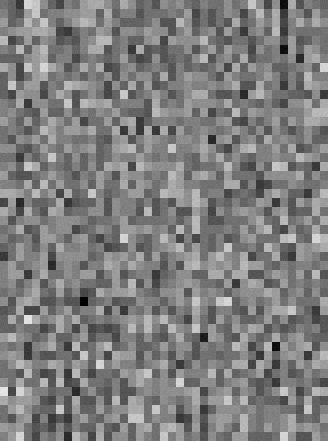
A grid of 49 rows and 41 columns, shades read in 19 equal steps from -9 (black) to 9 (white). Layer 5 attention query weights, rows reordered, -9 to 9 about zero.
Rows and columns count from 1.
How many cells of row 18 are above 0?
11
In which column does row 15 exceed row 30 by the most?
7
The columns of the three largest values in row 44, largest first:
1, 3, 36
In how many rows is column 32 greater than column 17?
15
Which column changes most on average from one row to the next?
4
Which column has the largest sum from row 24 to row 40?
25
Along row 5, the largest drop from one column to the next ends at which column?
2
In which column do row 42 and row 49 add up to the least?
9
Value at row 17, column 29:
-4
